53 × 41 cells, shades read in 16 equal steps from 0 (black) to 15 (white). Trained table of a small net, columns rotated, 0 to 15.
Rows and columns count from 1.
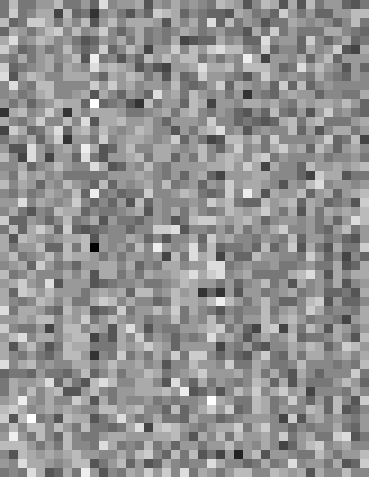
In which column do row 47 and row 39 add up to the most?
4
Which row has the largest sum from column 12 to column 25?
31
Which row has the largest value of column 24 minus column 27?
45
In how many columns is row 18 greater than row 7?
18
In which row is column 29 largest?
44
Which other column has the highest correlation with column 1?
8
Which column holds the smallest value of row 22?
30
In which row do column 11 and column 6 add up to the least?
28
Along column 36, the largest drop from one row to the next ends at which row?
15
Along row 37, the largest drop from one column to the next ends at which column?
32
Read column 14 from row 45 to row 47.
9 9 13
